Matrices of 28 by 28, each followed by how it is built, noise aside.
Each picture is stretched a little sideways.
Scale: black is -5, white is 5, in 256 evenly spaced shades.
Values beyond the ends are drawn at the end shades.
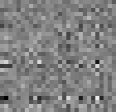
low rank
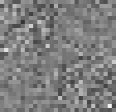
block diagonal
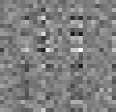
low rank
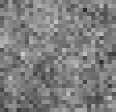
smooth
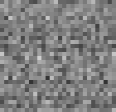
repeating columns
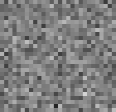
repeating columns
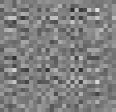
low rank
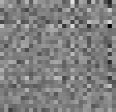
low rank
